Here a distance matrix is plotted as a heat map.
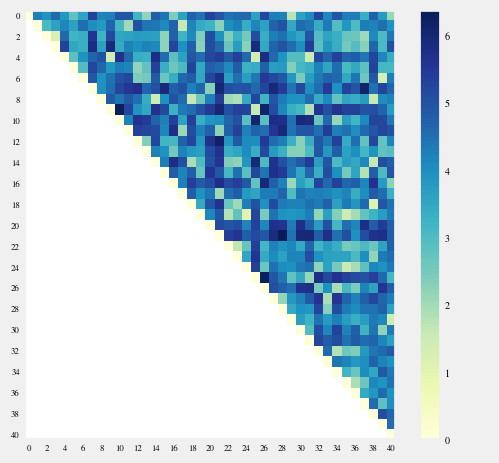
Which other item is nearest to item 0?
29
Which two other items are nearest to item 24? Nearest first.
19, 35
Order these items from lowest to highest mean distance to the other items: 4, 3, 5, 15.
5, 3, 15, 4
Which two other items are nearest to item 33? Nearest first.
27, 28
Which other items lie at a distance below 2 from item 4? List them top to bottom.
9, 25, 31
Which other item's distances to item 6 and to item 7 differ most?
39
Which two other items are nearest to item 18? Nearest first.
38, 8
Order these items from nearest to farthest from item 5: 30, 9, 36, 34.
30, 36, 9, 34
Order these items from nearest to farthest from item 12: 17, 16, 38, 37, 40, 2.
37, 16, 2, 40, 17, 38
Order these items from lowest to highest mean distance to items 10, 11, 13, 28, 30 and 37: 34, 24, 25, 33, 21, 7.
24, 33, 34, 25, 21, 7
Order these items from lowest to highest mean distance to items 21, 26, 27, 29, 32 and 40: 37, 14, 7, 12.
37, 14, 12, 7
